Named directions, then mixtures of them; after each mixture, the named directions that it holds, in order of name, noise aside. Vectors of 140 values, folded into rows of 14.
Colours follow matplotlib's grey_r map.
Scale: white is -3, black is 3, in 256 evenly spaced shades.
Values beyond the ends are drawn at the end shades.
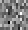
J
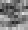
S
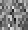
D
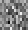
D, J.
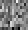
D, J, S.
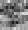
S.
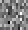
J.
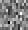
J.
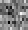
D, J, S.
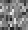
D, S.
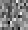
D, J.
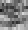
S.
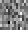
J.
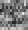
D, S.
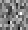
J.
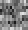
D, J, S.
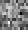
D, J, S.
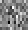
D, J.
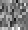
D, J, S.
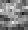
S.
